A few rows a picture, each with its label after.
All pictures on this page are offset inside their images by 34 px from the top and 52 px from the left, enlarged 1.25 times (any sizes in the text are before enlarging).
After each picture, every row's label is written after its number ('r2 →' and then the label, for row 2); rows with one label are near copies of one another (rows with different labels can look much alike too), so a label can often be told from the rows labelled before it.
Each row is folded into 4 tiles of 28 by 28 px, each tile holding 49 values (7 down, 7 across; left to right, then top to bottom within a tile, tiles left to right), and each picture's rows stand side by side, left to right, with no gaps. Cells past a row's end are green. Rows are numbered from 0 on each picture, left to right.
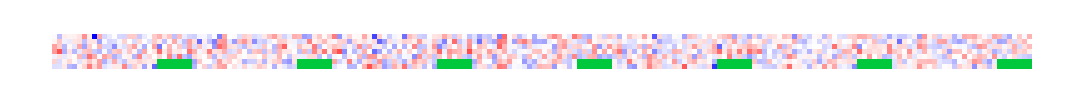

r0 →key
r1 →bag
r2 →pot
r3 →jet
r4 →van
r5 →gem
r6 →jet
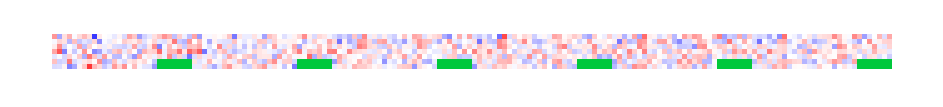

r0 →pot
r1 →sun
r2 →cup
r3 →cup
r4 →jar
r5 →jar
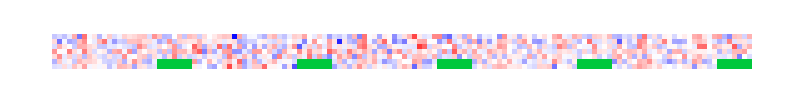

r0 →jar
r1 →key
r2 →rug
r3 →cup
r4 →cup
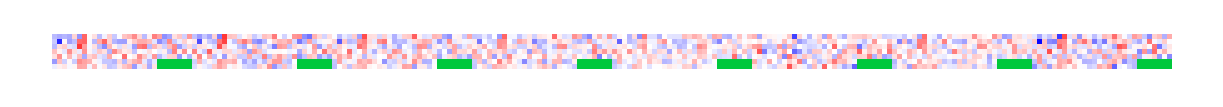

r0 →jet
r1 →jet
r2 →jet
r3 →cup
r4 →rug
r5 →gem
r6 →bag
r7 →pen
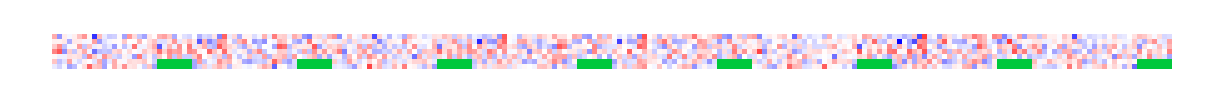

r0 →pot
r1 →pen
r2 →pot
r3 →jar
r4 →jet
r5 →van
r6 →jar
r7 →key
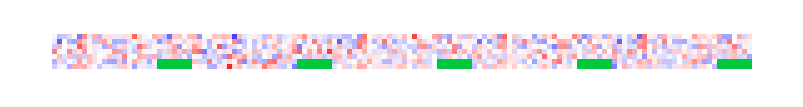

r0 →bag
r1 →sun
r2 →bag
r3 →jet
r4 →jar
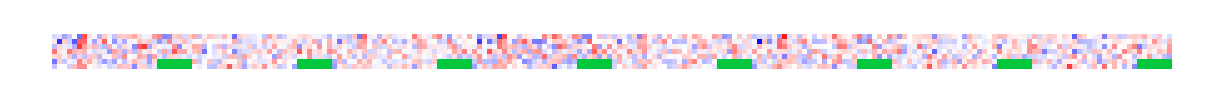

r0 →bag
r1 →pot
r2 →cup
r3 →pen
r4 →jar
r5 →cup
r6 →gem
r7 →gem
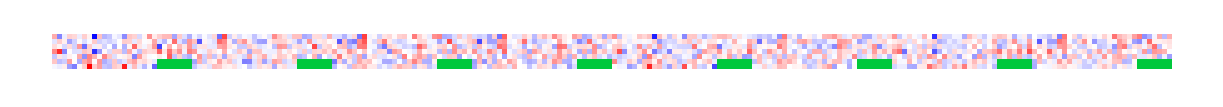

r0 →van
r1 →cup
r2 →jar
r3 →jar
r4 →gem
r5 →jet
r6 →pot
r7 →jar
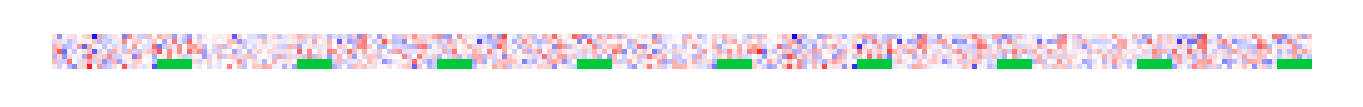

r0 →van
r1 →key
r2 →rug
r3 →jar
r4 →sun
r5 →key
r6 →rug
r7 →jar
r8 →jar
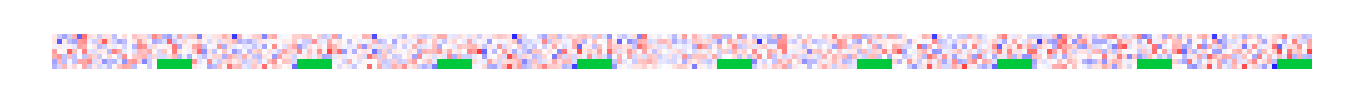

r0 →jar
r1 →gem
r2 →sun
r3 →key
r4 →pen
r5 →jar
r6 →sun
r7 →bag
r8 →sun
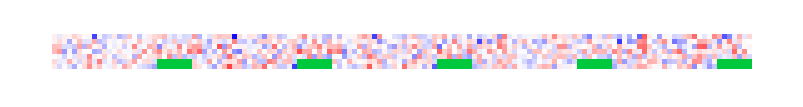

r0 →sun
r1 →sun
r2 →key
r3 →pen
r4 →rug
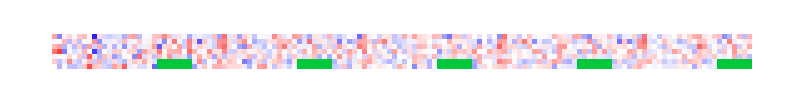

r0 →pot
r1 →cup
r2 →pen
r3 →bag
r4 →jar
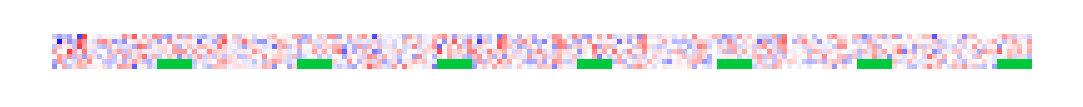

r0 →pen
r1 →jet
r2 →pot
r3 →cup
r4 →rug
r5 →jar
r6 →pot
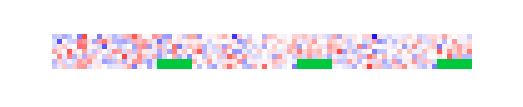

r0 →jet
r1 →pot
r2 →sun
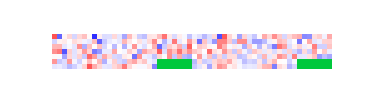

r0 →pot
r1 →jet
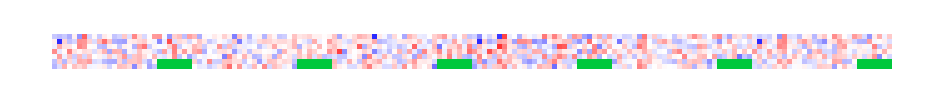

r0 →cup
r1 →gem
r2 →gem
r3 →pen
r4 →jet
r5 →cup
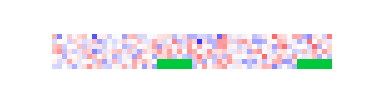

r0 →pot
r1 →cup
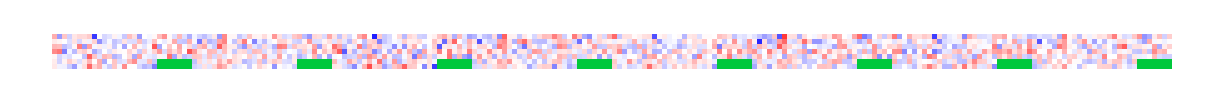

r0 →sun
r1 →bag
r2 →key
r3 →jet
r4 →pot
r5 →jar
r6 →pot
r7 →bag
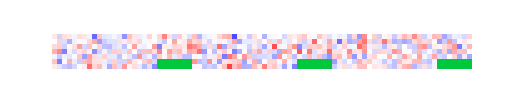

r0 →gem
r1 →gem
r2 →jet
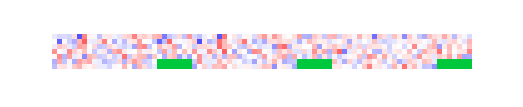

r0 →jar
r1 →pen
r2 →gem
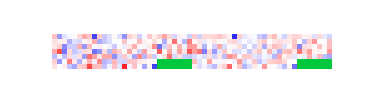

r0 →van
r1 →key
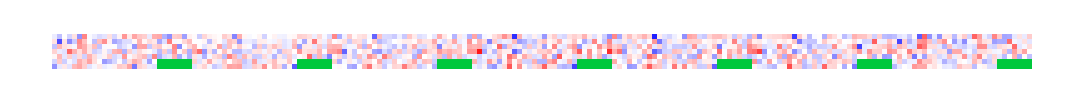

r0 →pen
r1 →key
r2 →pot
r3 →sun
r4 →pot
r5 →gem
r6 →cup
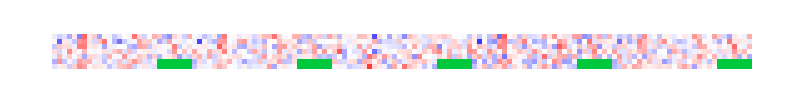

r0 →jet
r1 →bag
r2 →gem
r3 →jar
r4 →cup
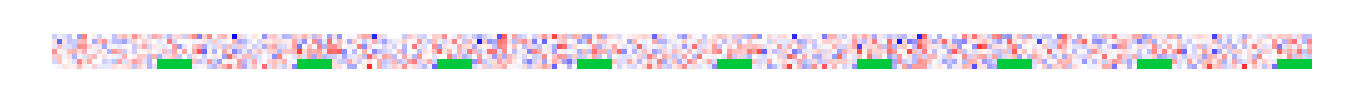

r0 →bag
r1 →pot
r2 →sun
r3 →pen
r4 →sun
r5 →pot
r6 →pen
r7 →jet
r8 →van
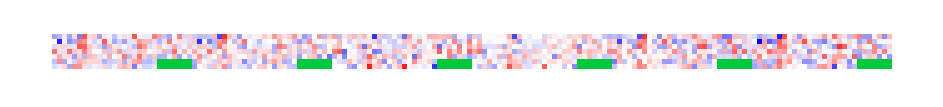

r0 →rug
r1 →jar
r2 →van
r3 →van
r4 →bag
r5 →pen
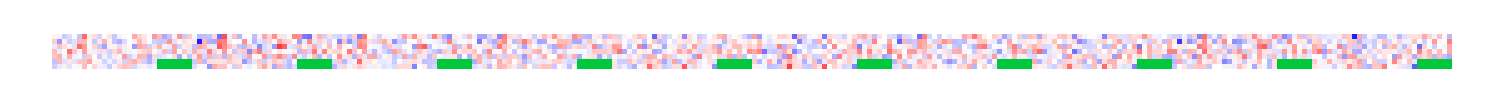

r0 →jar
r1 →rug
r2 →pen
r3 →jet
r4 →sun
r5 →gem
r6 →pen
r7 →gem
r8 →rug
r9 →key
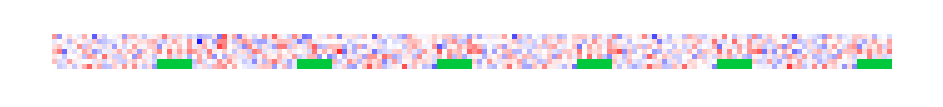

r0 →pot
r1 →jet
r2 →van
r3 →key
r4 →pot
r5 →pot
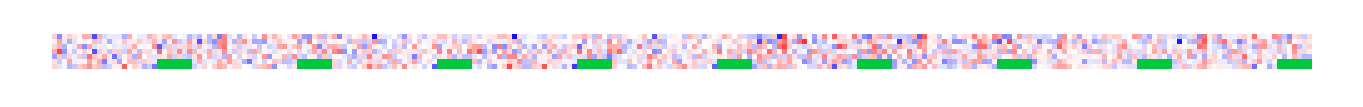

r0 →van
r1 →pen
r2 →sun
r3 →key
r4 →sun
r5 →pen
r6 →jar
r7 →bag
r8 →jet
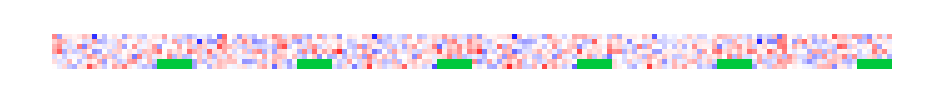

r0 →sun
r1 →rug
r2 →van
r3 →gem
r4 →sun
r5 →pen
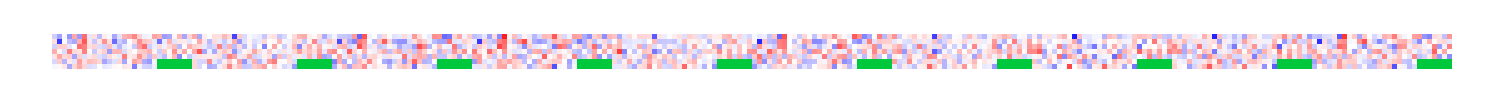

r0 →rug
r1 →sun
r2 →jar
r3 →jet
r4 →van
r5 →jar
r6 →pot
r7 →key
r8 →key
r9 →jet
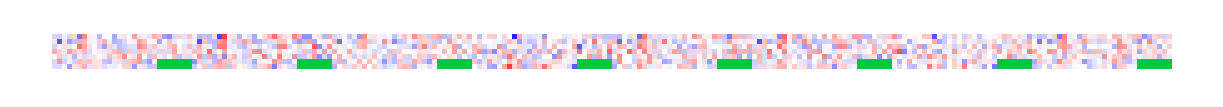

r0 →rug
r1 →jet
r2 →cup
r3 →key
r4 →pen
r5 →jet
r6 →sun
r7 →jar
